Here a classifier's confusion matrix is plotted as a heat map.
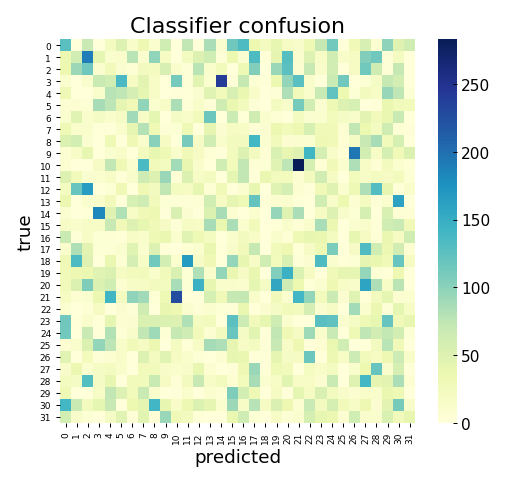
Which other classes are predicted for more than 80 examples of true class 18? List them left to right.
1, 8, 11, 15, 23, 30
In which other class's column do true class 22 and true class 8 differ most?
17
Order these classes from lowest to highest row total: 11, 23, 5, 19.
11, 5, 19, 23
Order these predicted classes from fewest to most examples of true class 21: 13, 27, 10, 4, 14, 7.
27, 14, 13, 7, 4, 10
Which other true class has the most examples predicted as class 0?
30
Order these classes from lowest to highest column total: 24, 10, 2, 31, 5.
31, 5, 10, 2, 24
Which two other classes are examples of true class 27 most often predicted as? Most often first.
28, 17
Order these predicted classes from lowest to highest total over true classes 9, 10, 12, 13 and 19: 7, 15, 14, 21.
15, 14, 7, 21
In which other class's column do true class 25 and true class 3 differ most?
14
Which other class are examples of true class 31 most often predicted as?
9
